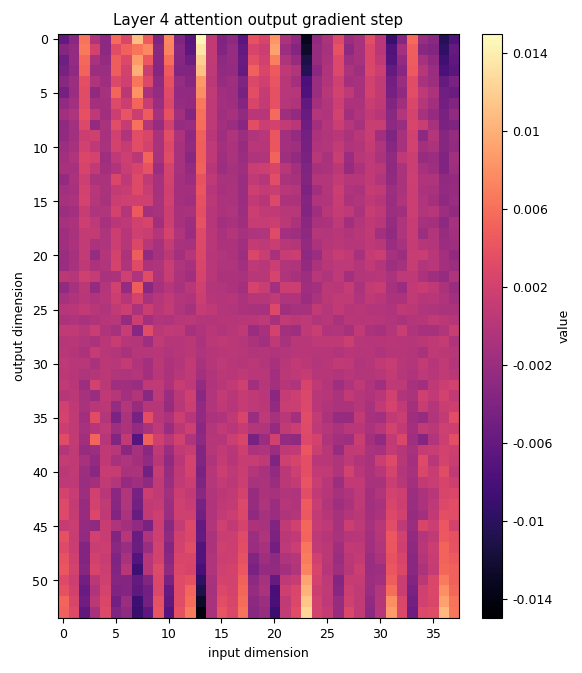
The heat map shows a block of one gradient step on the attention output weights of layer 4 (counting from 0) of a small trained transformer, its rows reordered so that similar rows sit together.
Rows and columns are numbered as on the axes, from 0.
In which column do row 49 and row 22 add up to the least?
7
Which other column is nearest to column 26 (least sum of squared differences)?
29
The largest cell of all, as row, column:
0, 13
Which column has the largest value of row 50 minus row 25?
23
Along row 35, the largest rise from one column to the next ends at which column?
8
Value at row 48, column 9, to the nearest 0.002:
0.002
